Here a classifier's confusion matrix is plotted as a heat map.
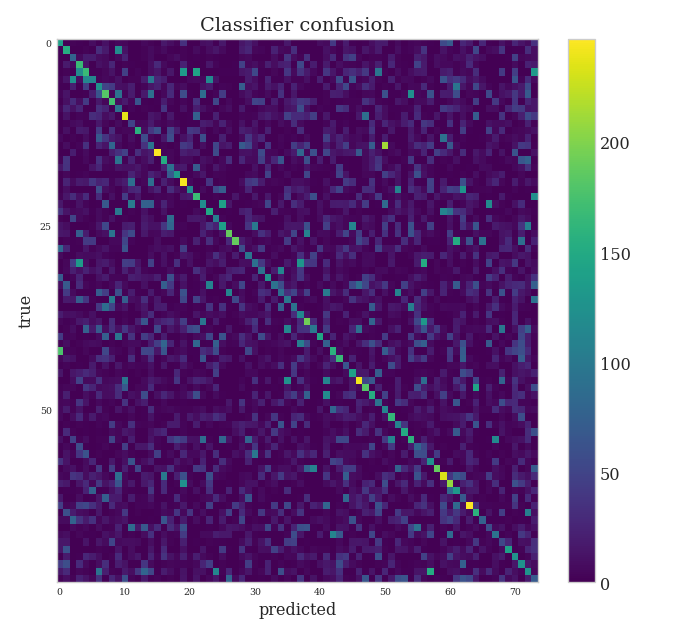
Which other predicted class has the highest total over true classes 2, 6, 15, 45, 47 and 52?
64
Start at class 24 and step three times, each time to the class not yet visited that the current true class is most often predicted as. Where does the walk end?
73
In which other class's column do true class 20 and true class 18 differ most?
62
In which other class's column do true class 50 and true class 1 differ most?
9
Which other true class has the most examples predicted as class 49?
4
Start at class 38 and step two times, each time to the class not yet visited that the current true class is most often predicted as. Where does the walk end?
30
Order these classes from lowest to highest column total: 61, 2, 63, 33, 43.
33, 2, 63, 43, 61
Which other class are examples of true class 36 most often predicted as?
54
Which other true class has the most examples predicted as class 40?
28
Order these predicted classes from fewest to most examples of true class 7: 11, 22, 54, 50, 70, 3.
3, 11, 70, 50, 22, 54
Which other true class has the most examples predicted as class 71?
27
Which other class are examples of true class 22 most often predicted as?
25
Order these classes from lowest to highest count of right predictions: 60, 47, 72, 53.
72, 53, 47, 60
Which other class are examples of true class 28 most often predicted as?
0
